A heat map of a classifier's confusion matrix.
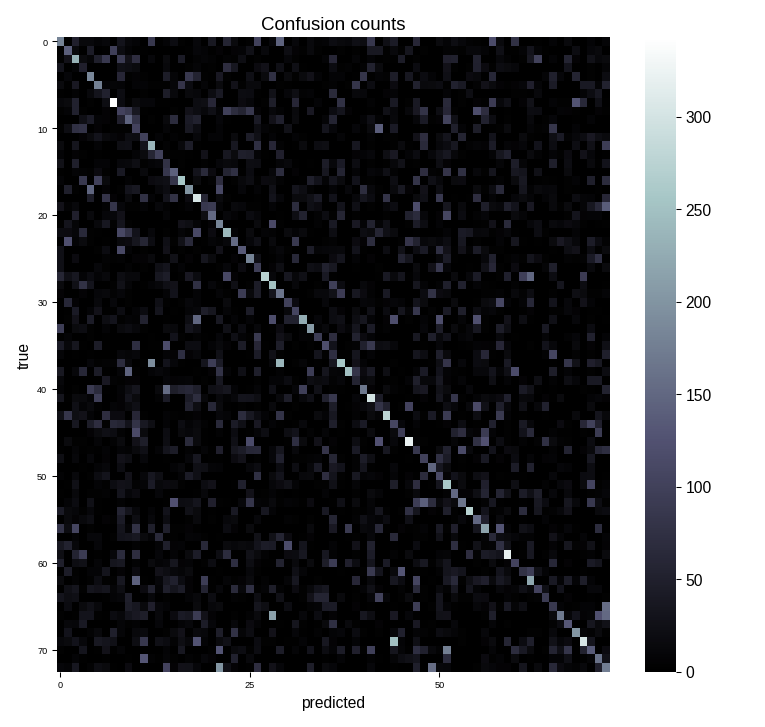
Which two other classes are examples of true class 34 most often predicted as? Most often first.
26, 36
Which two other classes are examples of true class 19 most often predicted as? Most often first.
72, 47
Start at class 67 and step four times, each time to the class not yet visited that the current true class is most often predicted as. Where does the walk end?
21
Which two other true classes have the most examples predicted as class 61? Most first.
27, 54
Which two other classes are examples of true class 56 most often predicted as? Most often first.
58, 2
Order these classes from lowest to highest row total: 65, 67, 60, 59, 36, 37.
67, 36, 65, 60, 59, 37
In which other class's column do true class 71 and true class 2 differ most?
11
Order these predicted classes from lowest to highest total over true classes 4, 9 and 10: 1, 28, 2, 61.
61, 1, 2, 28
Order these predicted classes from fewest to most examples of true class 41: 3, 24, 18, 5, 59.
3, 24, 59, 18, 5
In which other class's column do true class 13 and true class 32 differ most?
18
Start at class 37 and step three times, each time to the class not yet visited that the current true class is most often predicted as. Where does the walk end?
8
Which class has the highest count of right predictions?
7
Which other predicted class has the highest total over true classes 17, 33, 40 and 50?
4
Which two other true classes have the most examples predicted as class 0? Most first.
33, 56
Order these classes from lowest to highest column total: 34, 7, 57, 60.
34, 60, 7, 57
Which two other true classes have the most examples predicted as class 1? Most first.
23, 43
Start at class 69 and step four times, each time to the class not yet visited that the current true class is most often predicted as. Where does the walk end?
47
